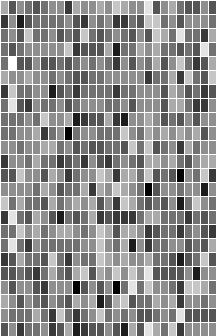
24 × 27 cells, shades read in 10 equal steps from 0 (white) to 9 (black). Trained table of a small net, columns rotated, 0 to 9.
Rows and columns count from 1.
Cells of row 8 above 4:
14
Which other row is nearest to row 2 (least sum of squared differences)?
24
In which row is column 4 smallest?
3
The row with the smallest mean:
1
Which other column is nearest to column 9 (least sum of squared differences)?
6
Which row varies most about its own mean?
21
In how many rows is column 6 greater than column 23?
6
